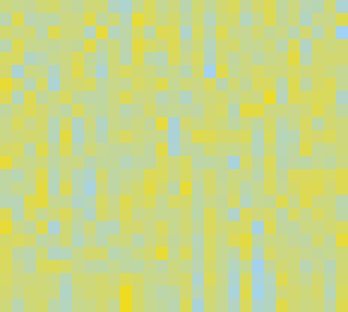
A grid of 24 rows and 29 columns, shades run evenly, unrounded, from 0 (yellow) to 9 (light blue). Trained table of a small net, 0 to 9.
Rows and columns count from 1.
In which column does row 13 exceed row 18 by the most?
20
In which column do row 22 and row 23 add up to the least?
11
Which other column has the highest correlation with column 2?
8
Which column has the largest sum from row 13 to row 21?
22
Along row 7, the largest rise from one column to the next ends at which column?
5
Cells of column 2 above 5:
7
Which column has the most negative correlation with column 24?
23
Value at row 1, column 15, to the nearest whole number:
4
